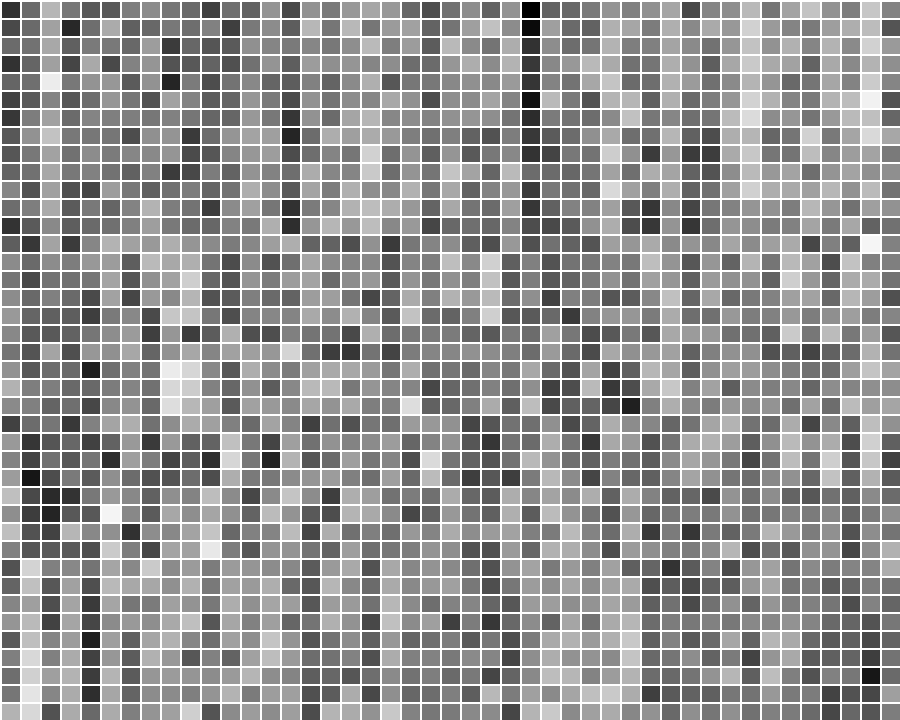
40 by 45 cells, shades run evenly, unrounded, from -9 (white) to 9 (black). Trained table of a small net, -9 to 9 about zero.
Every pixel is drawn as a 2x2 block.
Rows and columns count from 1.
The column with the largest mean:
5
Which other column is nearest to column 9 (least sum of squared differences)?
10
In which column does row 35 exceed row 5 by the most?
3
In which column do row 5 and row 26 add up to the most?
9
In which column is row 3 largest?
27
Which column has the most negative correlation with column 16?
12
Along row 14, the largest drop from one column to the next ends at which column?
44
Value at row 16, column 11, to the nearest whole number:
2
